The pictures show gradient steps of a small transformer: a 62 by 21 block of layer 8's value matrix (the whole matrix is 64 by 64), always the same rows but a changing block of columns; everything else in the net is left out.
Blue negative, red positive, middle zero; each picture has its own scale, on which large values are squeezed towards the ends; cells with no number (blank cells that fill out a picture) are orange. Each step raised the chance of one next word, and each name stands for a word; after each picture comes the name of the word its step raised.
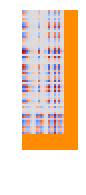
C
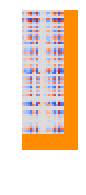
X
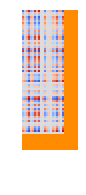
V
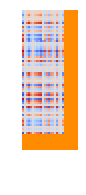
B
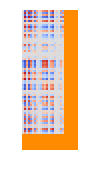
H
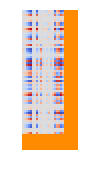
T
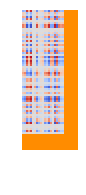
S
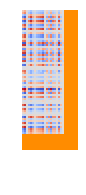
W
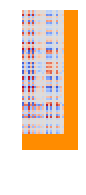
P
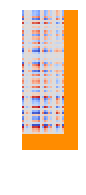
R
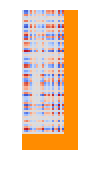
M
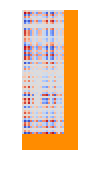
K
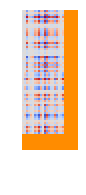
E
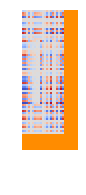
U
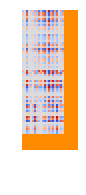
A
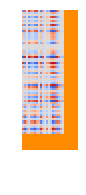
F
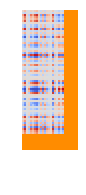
W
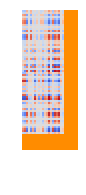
V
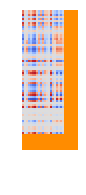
B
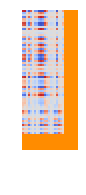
T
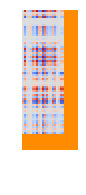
H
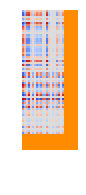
B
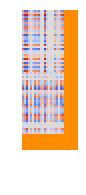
A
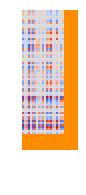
R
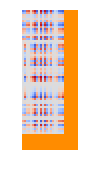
T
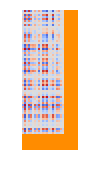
A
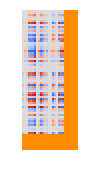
B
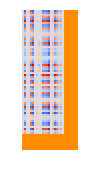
M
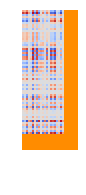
K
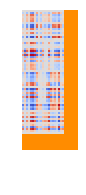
W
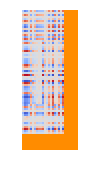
M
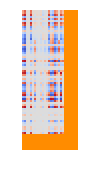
B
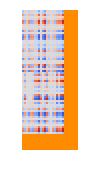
V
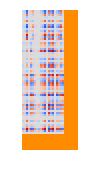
M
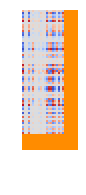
P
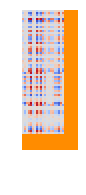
X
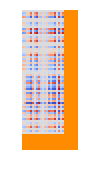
U
